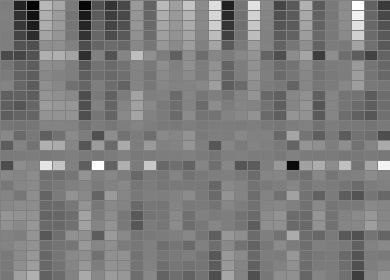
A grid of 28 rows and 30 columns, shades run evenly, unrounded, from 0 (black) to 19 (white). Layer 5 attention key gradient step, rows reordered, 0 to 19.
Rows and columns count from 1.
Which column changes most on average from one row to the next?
23
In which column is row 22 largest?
7
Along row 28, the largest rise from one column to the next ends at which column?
18
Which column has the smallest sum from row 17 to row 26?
20
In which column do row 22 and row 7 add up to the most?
28
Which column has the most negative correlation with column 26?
1
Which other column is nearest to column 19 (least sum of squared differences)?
6
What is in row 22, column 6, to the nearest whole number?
8
